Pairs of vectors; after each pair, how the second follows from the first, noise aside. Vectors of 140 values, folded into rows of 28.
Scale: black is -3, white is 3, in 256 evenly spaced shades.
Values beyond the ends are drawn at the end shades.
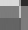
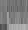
reversed, shrunk.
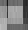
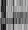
wrapped around.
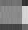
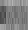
reversed, negated, shrunk.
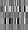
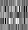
sign-scrambled.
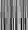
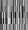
wrapped around.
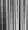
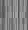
wrapped around, shrunk.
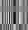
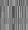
reversed, shrunk.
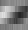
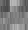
wrapped around, shrunk.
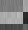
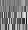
sign-scrambled.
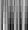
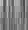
reversed, negated, shrunk.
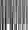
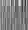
reversed, shrunk.
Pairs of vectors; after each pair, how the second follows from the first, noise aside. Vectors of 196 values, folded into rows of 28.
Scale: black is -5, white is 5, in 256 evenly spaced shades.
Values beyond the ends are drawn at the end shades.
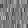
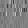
reversed, negated, partly zeroed.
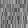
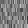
sign-scrambled.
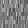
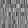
sign-scrambled.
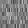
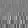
partly zeroed.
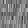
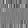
partly zeroed.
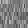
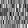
reversed, scaled up.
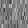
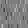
partly zeroed.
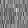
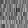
sign-scrambled.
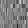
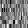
reversed, scaled up.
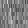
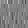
partly zeroed.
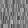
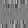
reversed, negated, partly zeroed.
